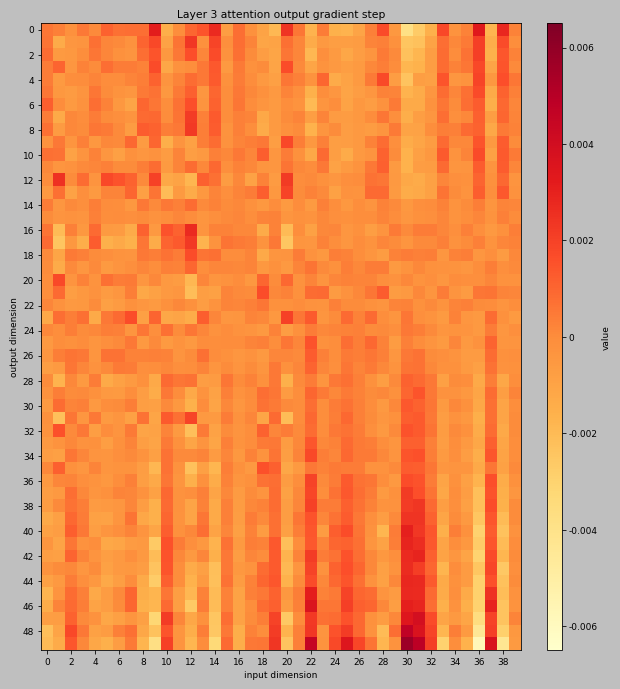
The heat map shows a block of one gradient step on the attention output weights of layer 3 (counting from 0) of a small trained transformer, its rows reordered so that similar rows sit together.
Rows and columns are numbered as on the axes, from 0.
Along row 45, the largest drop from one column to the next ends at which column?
38
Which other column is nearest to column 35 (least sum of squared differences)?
16
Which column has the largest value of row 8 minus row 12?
12
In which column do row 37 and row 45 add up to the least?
36
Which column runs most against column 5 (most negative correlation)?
15
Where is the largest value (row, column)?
49, 30
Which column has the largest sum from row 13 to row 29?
22
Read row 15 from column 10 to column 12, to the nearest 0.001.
0 0 0
